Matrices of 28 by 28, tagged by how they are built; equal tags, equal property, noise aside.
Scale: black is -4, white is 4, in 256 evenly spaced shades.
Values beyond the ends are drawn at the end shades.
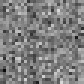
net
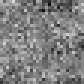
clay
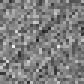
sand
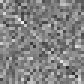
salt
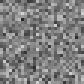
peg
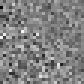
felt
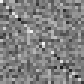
salt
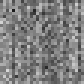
net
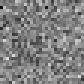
net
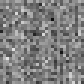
net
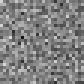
peg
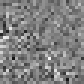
felt
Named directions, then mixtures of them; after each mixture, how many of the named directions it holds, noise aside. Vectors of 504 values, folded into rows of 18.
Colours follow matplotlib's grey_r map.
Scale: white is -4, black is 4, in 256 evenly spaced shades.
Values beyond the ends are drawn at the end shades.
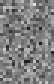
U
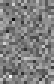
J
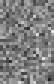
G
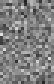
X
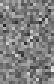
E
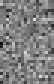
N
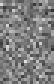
two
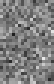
one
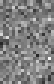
three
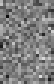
two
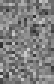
four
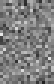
one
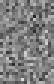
four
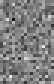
two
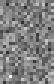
two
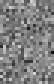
two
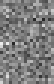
two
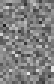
two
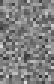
three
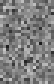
one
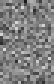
one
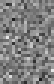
three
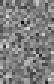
four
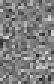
four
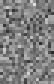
four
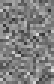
four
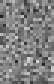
four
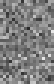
two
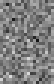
three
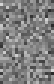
two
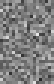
four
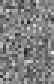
two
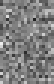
one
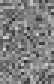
four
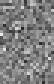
two
